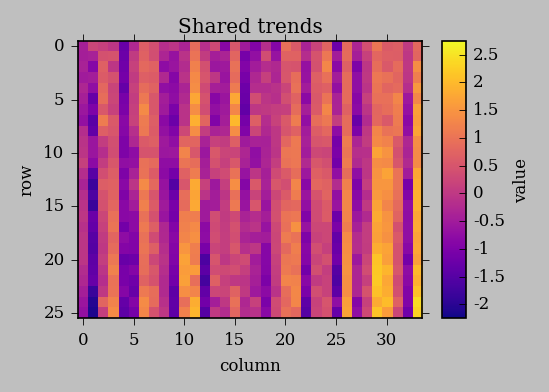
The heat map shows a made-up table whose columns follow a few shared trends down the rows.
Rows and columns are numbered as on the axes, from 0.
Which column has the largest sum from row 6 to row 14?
33
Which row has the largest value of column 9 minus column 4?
0
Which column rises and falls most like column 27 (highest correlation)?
13
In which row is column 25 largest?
7
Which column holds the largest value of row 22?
29
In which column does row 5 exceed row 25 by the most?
12
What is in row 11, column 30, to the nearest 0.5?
1.5
